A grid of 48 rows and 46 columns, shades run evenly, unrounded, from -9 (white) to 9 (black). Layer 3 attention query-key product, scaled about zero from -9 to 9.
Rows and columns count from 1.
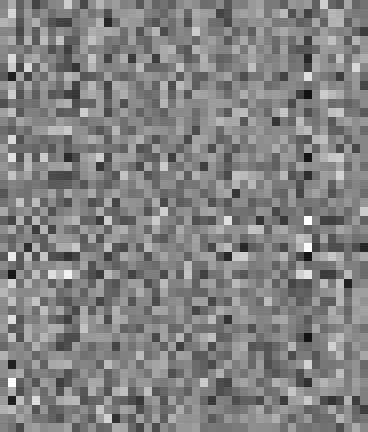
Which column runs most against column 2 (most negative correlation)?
39
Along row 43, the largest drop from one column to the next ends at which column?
2
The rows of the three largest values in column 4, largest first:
28, 9, 25
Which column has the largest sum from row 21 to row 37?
42
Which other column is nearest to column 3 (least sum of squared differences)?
10
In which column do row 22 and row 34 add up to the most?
38
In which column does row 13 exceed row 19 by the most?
21
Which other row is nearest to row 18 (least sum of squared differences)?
11
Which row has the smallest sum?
26
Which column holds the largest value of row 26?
5
